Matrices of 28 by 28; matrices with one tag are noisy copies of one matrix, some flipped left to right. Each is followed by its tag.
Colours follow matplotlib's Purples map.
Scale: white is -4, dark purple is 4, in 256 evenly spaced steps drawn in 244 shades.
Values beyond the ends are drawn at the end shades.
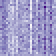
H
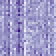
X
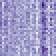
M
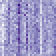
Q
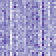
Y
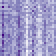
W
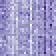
H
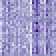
X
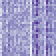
X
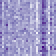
M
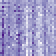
W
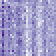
W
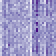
X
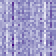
Y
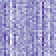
Y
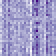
X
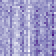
W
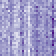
W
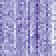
Q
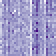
X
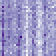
W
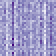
Y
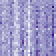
W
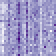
Q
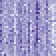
Q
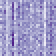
Y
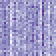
Y
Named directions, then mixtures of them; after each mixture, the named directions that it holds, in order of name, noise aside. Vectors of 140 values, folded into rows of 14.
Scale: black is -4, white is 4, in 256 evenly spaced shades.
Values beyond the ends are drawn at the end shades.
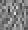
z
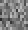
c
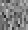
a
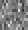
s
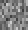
a, s, z.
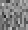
a.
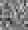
c.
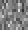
s.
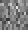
a, c, z.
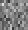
a, c.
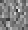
c, s, z.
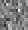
a, c, s.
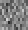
a, s, z.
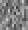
s, z.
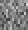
a, c, z.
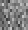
a, c.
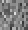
a, s, z.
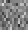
a, c.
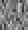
s.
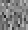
a.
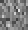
c, s, z.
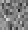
a, c, s.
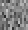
a.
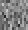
a.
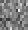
a, c, s.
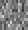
s.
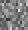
a, c, s.
